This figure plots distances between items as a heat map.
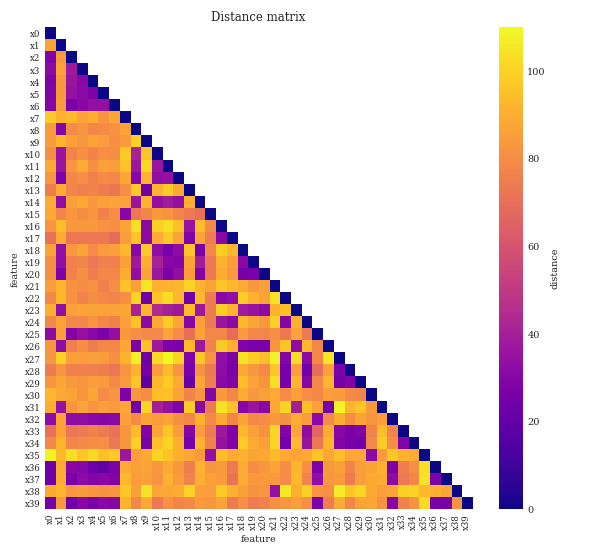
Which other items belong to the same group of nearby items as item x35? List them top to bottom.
x7, x15, x30
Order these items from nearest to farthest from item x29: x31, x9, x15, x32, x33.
x9, x33, x15, x32, x31
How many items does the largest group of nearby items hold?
12
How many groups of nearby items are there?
5
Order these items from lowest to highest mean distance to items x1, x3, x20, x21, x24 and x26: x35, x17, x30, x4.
x4, x17, x30, x35
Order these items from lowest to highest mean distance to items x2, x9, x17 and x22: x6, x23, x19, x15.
x6, x15, x19, x23
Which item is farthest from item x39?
x35
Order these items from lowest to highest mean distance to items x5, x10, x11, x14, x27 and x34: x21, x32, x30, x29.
x29, x32, x30, x21
